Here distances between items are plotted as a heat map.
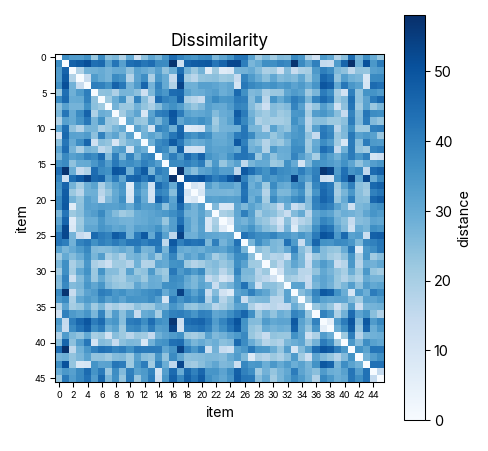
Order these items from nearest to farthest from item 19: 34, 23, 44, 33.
23, 33, 34, 44
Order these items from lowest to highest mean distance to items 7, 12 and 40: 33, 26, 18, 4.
18, 33, 26, 4
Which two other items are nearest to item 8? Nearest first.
12, 40
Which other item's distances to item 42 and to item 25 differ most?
27
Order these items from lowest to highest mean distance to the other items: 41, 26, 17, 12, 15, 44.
12, 15, 44, 41, 26, 17
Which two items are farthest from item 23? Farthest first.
1, 17
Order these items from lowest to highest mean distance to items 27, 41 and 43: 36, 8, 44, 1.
8, 36, 44, 1
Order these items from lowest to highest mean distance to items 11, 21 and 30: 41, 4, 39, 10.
39, 41, 10, 4
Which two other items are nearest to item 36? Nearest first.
0, 11
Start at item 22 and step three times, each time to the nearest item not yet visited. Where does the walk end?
35
